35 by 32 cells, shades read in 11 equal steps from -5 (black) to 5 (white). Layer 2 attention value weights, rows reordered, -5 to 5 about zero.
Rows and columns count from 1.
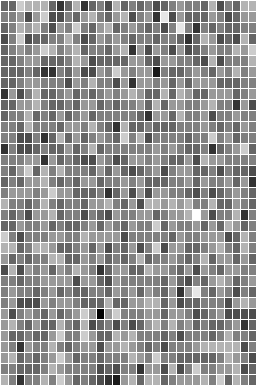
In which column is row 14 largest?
31
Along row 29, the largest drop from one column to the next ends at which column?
13
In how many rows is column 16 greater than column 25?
17
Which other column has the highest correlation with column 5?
23
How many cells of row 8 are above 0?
12
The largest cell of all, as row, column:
20, 25
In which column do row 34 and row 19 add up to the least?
18
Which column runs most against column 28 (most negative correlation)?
3
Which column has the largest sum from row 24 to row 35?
8
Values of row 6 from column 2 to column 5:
-1 0 1 1
